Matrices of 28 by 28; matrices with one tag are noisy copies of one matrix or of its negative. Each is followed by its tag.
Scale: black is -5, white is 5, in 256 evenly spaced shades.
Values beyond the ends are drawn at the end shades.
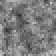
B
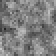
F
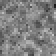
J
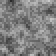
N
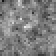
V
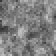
F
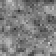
N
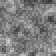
N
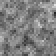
J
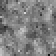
F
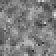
J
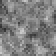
F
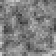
B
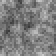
V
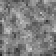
B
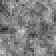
F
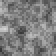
F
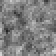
B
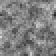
J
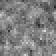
J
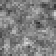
J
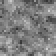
N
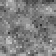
N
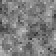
F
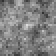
V
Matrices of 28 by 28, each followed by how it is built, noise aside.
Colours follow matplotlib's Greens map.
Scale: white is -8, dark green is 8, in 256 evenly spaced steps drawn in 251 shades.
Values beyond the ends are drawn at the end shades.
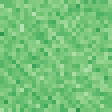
Toeplitz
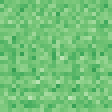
repeating columns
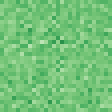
low rank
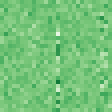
uneven columns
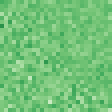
lower triangular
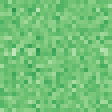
low rank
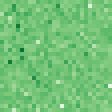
sparse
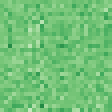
low rank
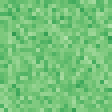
Toeplitz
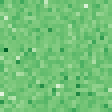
sparse
